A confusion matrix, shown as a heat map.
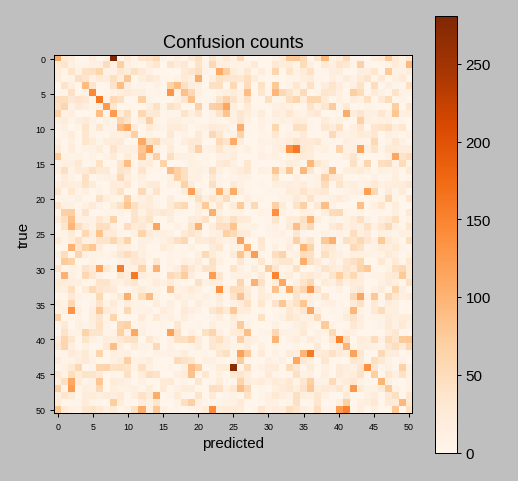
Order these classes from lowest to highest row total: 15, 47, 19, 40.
15, 19, 47, 40
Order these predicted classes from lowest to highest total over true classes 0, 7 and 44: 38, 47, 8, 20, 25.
47, 38, 20, 25, 8
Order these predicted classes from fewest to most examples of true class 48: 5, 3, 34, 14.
3, 5, 34, 14
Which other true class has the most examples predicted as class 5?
27
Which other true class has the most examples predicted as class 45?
34
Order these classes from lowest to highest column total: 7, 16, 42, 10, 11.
7, 11, 16, 42, 10
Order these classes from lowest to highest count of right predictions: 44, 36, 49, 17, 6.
17, 49, 36, 44, 6
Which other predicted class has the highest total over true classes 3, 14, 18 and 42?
36
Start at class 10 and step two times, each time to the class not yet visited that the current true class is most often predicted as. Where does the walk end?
39
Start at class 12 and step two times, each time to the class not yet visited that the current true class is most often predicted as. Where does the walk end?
6
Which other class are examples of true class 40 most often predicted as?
31
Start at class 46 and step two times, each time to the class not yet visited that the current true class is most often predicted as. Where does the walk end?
23
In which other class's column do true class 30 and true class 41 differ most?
9
